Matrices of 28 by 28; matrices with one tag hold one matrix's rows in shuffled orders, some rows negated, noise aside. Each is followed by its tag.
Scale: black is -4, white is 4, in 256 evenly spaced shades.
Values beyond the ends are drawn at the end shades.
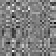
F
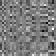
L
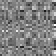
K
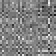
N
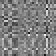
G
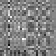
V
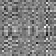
G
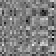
L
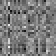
V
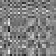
V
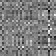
N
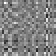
G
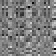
K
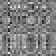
V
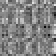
K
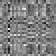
V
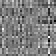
N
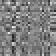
F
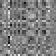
V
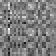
V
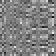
L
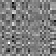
F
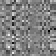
F
